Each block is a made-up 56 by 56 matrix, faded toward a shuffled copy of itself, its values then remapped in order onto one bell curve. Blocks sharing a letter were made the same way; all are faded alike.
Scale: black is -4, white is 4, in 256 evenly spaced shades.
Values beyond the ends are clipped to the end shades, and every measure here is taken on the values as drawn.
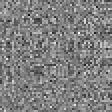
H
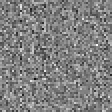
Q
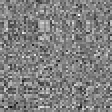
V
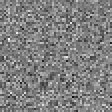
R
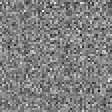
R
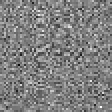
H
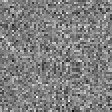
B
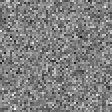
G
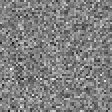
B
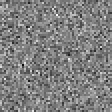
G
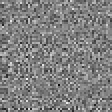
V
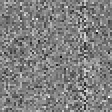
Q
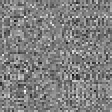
H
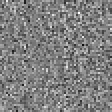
Q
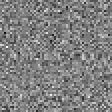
H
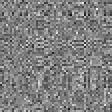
V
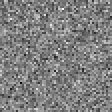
G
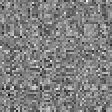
H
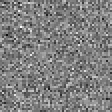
B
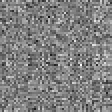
H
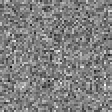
B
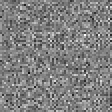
H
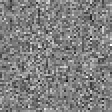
Q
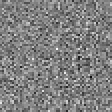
R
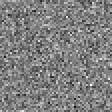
G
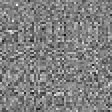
H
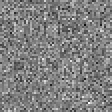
B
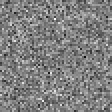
G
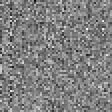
Q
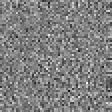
R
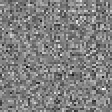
H
